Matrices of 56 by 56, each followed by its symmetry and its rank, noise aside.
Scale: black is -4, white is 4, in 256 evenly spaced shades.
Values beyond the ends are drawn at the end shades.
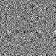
no symmetry, rank seven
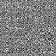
no symmetry, rank eight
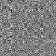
no symmetry, rank six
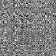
no symmetry, rank six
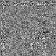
no symmetry, rank seven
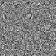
no symmetry, rank eight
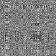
no symmetry, rank six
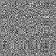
no symmetry, rank seven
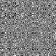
no symmetry, rank seven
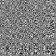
no symmetry, rank six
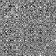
symmetric, rank six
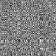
no symmetry, rank six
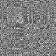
symmetric, rank six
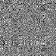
no symmetry, rank seven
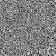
symmetric, rank seven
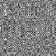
no symmetry, rank seven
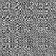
antisymmetric, rank six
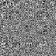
no symmetry, rank seven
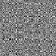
antisymmetric, rank six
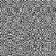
no symmetry, rank six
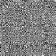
no symmetry, rank seven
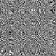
antisymmetric, rank six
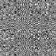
no symmetry, rank seven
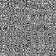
no symmetry, rank eight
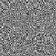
antisymmetric, rank six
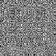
no symmetry, rank seven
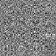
no symmetry, rank seven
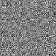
antisymmetric, rank six
